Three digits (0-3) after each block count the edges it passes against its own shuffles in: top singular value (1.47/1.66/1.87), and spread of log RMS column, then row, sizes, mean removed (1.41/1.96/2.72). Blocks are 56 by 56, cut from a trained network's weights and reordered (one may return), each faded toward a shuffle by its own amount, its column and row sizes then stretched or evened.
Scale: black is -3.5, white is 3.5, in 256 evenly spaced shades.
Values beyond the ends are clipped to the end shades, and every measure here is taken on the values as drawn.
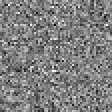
1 0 1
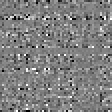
0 2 3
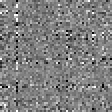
2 2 2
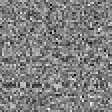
3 0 1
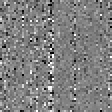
0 3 0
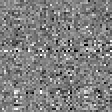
2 1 2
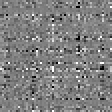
0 2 3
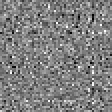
2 1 2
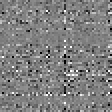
2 2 3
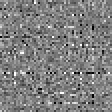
1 1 2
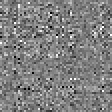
0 2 2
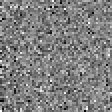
0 1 1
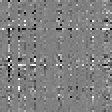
3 3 2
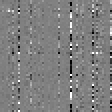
3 3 0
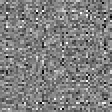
3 2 1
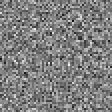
3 1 0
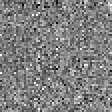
1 1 1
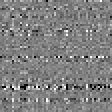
3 1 3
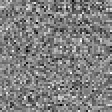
3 1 1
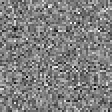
2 0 1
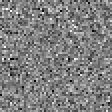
0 0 1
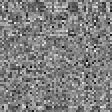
3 0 1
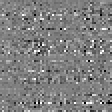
1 2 3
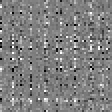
3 3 2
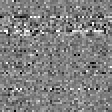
2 0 3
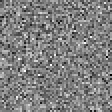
1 0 0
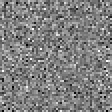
1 1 1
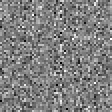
0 2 0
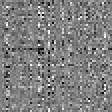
2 3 1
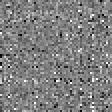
0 2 2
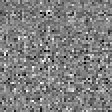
0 1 2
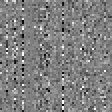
1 3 0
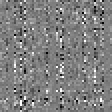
2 3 2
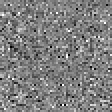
1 0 2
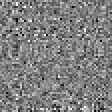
3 1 2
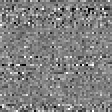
0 0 3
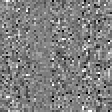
0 3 0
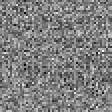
3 0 0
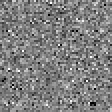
0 0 2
